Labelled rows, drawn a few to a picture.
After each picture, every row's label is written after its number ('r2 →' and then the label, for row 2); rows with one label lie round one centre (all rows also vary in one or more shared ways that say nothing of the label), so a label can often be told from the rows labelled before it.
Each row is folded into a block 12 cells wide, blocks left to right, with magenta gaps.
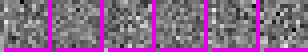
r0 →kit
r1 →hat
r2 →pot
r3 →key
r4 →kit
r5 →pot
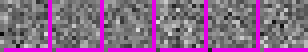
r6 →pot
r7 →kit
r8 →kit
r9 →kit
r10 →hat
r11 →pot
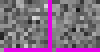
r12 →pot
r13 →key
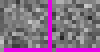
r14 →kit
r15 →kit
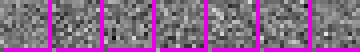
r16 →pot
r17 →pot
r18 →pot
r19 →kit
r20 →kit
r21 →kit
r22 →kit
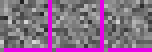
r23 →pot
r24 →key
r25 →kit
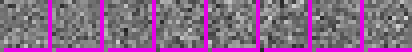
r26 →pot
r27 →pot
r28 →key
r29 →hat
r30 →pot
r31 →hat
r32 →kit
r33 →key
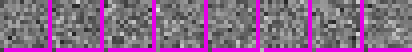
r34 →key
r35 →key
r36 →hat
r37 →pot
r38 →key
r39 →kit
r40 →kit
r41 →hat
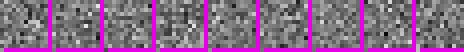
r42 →kit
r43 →key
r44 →hat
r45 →pot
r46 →kit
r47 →key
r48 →hat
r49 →hat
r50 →pot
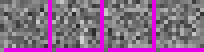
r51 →kit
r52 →kit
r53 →pot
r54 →pot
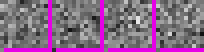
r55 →kit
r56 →hat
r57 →pot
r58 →kit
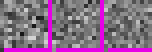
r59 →hat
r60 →pot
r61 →pot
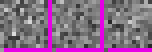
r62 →kit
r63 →key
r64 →hat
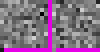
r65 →hat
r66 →pot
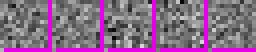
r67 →pot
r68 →pot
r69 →pot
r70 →kit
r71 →key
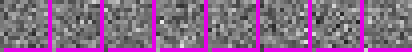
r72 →key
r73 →kit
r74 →hat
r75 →pot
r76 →kit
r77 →hat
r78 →key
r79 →kit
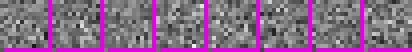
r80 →hat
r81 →hat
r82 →pot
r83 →key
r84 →hat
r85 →key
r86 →key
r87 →hat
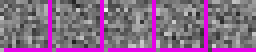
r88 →key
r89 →kit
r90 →pot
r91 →pot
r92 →key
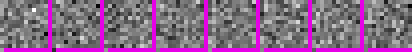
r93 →pot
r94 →hat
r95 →pot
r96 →kit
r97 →kit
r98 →kit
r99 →kit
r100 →kit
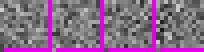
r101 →hat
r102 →pot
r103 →key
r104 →pot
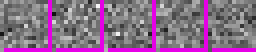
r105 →pot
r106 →key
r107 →kit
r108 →pot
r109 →hat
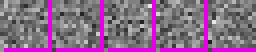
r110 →pot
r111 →key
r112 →key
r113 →pot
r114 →key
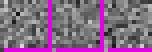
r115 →hat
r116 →kit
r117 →pot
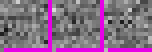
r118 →pot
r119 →pot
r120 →kit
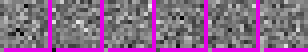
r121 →key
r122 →hat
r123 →kit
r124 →key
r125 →key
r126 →pot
